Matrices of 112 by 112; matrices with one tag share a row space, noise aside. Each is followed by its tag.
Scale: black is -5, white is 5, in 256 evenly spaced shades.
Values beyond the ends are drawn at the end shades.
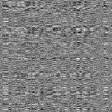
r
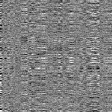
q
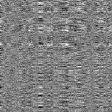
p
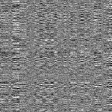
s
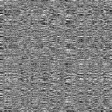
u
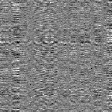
s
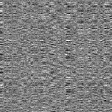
u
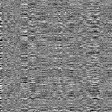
q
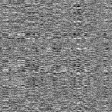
r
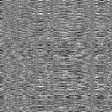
p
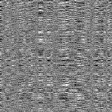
p
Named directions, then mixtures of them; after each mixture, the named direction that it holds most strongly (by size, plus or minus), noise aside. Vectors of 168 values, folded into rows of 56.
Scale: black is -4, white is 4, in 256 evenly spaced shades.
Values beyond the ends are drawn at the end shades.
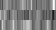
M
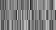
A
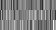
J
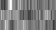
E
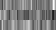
M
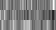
M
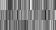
A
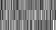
J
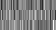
J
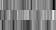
M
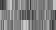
E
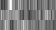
E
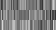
J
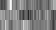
E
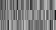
A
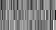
J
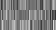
J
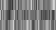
M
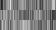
M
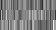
J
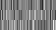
J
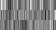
J
